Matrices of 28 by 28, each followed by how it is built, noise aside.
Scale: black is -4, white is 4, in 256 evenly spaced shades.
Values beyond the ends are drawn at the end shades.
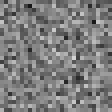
repeating rows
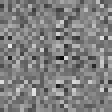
low rank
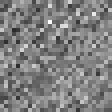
Hankel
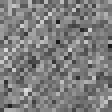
Hankel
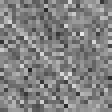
Toeplitz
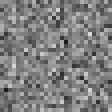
repeating rows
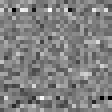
uneven rows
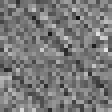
Toeplitz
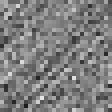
Hankel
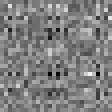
low rank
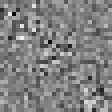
block diagonal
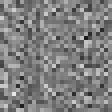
repeating rows
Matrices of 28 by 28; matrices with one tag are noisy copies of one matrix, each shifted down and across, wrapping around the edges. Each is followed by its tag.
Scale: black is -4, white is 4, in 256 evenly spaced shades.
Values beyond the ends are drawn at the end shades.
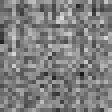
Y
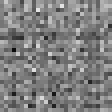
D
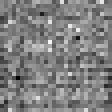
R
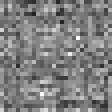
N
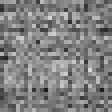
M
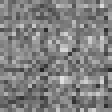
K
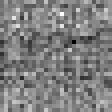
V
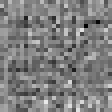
D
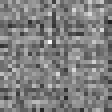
N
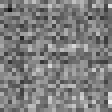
M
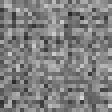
N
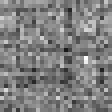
K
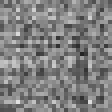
R
